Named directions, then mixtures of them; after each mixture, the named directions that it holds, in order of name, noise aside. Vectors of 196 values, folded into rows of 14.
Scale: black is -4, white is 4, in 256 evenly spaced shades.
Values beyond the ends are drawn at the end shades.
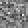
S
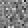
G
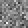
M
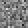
G, S.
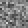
M, S.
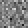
G, M.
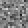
G, S.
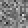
M, S.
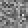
M, S.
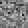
S.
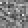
S.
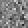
G, M.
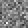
M.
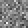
M.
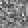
S.
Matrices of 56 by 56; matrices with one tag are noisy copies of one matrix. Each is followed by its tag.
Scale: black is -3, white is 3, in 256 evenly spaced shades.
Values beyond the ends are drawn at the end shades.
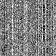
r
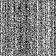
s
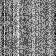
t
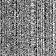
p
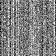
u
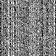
u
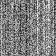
s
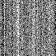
t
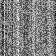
t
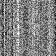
t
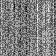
s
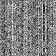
r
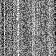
t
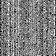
u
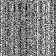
s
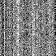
t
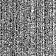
p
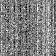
s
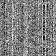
r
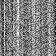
t
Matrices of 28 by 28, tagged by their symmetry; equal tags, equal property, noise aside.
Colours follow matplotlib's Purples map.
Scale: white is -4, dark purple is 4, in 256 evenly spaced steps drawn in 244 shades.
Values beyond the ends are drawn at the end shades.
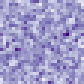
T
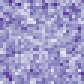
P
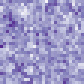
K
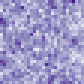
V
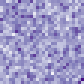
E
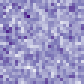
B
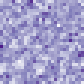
P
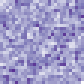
E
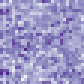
V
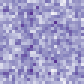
V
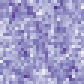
T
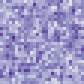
T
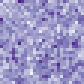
E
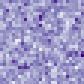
K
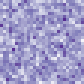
E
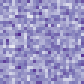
V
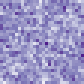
T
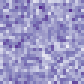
E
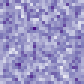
T
